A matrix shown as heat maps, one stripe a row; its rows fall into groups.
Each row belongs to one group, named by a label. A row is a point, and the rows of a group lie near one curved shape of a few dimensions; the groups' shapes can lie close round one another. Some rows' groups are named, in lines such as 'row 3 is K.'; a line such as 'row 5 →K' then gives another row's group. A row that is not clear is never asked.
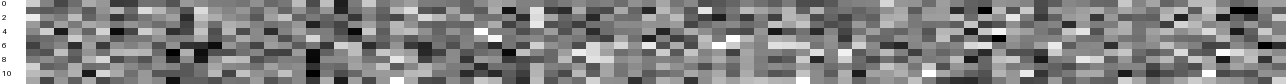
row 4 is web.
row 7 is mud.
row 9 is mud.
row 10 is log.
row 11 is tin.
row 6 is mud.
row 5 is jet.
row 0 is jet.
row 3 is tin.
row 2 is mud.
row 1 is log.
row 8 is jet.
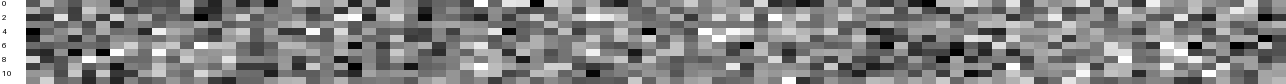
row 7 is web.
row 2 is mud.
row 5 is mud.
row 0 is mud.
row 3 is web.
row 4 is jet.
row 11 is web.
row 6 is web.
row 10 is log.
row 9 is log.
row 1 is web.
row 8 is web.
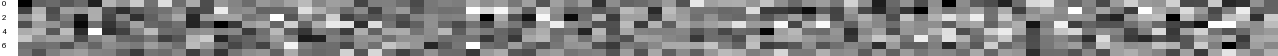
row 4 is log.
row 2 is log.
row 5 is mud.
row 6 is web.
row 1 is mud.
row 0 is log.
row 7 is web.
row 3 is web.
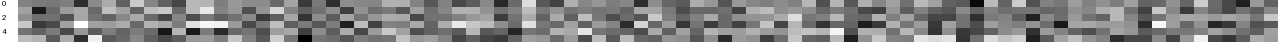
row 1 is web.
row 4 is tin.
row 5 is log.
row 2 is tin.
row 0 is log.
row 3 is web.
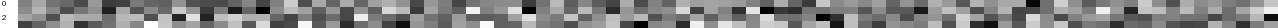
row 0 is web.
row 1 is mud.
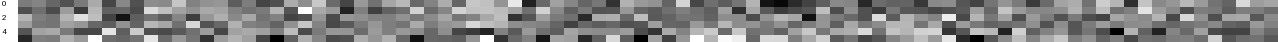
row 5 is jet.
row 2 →web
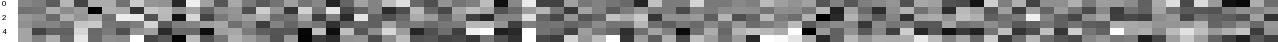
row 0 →log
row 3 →web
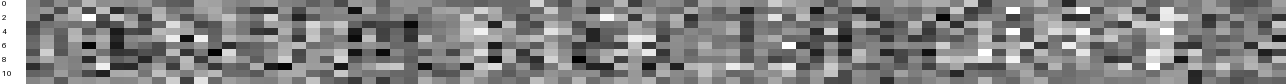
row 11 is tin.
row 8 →log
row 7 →mud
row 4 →log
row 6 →web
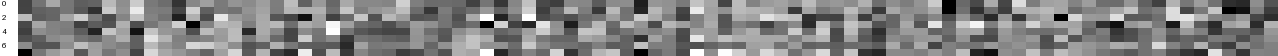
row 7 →jet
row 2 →tin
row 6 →web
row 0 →log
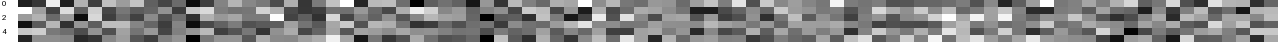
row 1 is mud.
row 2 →log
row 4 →mud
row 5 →log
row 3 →mud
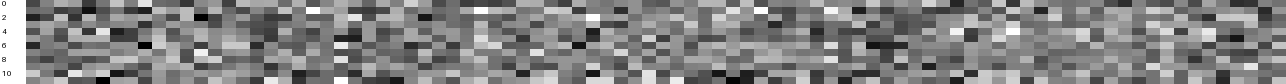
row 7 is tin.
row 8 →web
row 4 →log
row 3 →mud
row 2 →mud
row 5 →web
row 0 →log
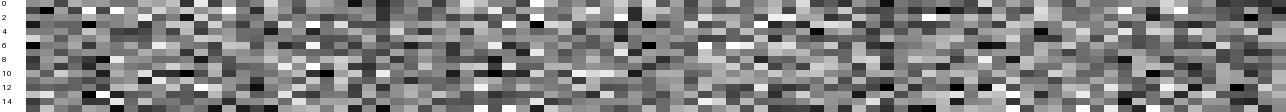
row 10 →mud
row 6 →jet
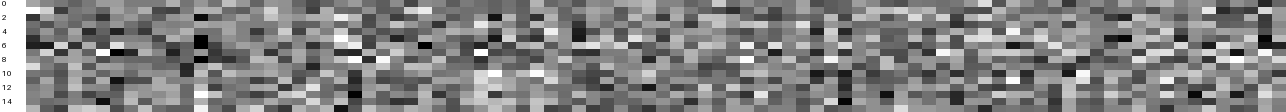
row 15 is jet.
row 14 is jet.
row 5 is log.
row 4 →log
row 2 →log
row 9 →mud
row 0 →mud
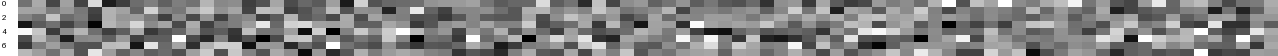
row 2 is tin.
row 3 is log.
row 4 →jet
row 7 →log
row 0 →log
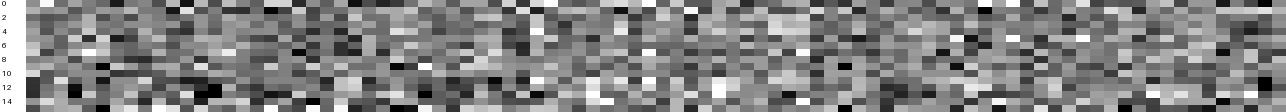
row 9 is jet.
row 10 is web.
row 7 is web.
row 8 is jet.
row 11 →mud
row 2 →tin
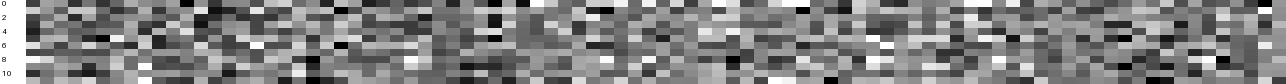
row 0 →mud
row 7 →web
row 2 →mud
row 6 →jet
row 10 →web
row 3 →log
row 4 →jet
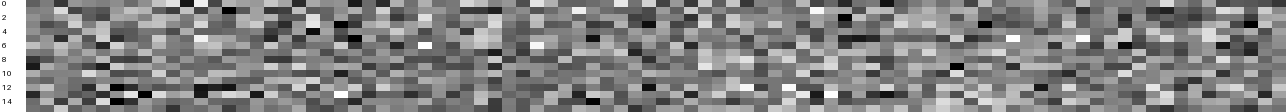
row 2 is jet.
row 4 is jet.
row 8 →jet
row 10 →web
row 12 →web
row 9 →log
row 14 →web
